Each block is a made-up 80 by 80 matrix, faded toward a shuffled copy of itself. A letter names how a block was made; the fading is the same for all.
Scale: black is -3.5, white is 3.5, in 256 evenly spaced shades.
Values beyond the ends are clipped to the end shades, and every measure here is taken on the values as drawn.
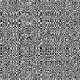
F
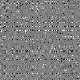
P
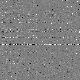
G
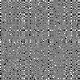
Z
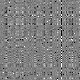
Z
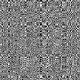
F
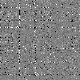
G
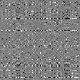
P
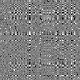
Z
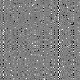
Z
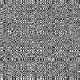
F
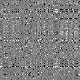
P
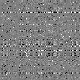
P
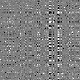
Z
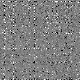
G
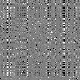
Z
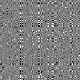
Z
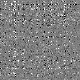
G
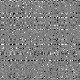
P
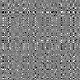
Z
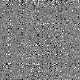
G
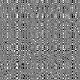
Z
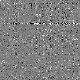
G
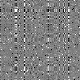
Z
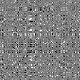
P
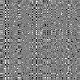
Z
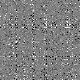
G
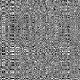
F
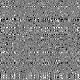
P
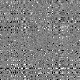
P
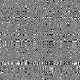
P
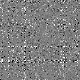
G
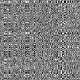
F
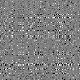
P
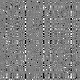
Z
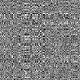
F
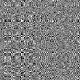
F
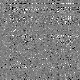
G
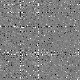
G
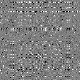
P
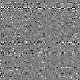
P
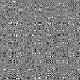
P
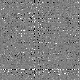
G
